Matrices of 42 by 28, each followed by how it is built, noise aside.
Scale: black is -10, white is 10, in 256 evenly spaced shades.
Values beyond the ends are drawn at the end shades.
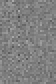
uneven columns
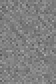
Toeplitz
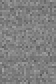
blocks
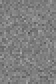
repeating columns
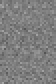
repeating columns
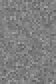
noise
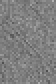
Toeplitz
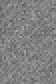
Hankel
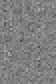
uneven columns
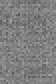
blocks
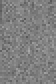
blocks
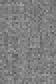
blocks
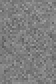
Toeplitz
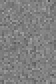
noise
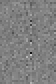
uneven columns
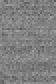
blocks
